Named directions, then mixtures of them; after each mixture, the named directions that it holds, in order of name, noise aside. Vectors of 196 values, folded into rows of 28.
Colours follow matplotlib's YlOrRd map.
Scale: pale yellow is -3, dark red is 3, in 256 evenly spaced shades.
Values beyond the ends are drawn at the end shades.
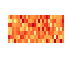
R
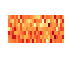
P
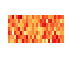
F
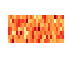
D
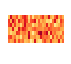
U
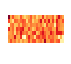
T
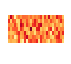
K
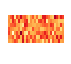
D, F, U.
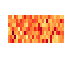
F.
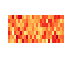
F.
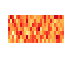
D, F, K.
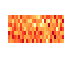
P.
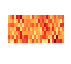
F, R.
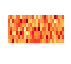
D.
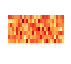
D, R, T.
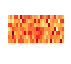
F, P, R.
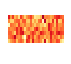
D, P, T.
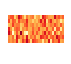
D, F.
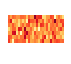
D.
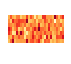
D.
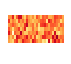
F.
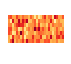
D.
